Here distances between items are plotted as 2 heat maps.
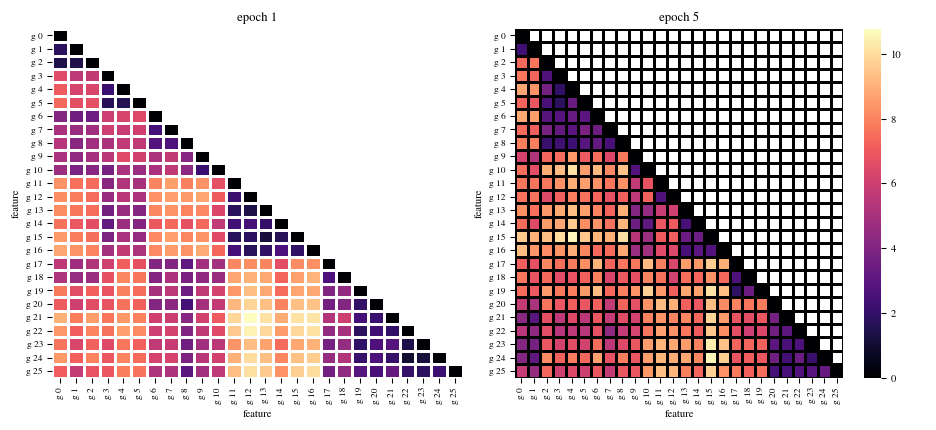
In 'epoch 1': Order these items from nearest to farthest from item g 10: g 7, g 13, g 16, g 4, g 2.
g 2, g 4, g 7, g 13, g 16
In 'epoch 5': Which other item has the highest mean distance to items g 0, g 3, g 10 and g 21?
g 15
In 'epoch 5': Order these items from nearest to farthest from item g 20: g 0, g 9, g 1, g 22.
g 22, g 1, g 0, g 9
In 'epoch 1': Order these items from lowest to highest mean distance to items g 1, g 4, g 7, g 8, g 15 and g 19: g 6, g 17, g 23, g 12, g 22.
g 6, g 17, g 23, g 22, g 12
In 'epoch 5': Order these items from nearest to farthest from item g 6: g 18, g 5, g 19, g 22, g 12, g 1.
g 5, g 22, g 12, g 18, g 1, g 19
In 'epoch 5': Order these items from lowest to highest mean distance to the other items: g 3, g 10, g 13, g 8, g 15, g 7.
g 7, g 3, g 8, g 13, g 10, g 15
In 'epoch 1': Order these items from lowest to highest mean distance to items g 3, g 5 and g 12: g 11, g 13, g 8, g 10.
g 13, g 11, g 10, g 8
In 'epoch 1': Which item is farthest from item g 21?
g 12
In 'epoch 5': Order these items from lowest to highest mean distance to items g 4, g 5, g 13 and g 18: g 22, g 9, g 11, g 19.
g 22, g 9, g 19, g 11
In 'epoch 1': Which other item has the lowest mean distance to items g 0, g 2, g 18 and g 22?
g 1
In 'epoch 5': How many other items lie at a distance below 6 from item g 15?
5
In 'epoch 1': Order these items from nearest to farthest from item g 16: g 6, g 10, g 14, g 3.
g 14, g 3, g 10, g 6
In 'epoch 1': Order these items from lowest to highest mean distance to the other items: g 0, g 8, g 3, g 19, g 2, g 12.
g 8, g 3, g 19, g 2, g 0, g 12
